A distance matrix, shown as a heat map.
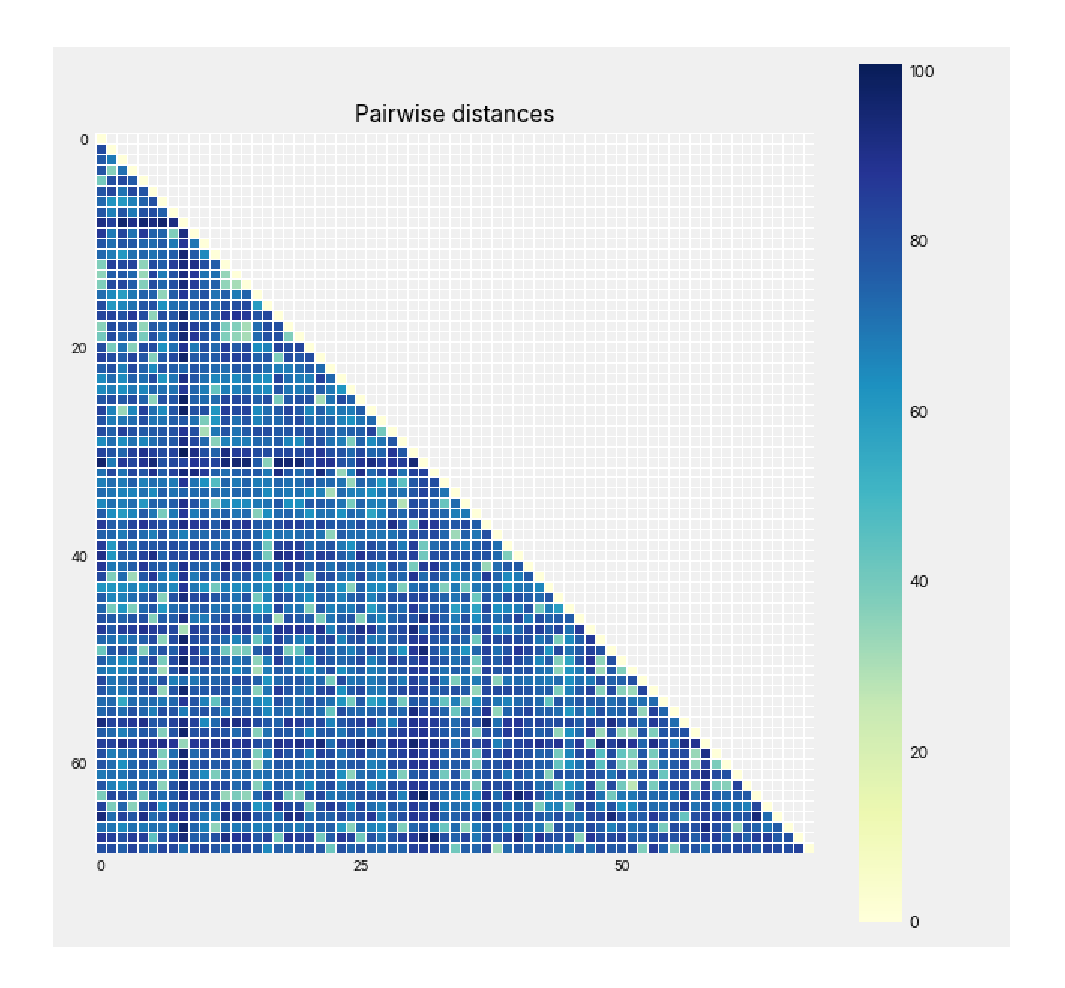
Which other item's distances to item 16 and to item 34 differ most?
31
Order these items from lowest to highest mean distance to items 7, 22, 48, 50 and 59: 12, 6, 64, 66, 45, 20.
6, 45, 20, 64, 66, 12
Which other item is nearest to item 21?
25
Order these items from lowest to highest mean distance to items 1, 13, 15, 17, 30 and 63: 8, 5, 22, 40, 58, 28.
5, 22, 28, 40, 58, 8
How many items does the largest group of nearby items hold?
12
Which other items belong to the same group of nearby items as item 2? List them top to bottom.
26
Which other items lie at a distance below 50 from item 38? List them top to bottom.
22, 34, 52, 55, 68
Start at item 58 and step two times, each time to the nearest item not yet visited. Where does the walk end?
47
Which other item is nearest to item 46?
17
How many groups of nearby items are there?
14
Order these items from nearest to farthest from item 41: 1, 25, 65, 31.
1, 25, 65, 31
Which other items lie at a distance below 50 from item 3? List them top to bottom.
1, 20, 42, 45, 64
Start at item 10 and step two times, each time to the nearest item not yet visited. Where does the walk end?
27
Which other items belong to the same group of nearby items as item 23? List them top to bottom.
32
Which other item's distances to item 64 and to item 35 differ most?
29
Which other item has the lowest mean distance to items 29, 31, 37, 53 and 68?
16
